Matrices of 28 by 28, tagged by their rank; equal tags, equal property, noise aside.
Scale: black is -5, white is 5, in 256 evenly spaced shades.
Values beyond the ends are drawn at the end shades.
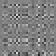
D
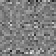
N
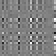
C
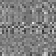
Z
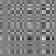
C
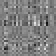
D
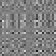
D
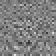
N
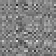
N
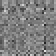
N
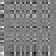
C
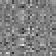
N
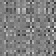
D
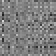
Z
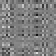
D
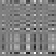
C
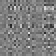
Z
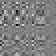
D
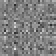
N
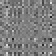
Z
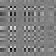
C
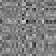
Z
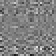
Z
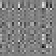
D
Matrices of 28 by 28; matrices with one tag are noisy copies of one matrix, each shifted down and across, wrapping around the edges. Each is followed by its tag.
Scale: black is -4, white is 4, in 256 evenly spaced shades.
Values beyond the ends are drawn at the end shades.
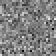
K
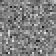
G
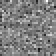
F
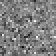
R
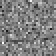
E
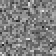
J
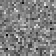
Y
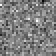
E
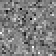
F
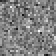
Y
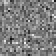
E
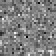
E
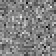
G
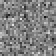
E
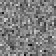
K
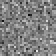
K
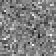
Y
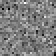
F
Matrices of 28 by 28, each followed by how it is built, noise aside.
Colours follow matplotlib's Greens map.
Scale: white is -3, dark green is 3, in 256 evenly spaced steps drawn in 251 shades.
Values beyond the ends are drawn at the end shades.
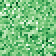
block diagonal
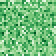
repeating columns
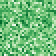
repeating columns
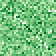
diagonal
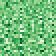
low rank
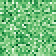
repeating columns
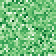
block diagonal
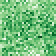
smooth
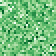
block diagonal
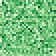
diagonal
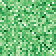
diagonal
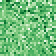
upper triangular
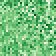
upper triangular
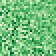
lower triangular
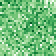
smooth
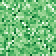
diagonal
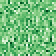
low rank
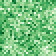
smooth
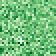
lower triangular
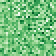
upper triangular
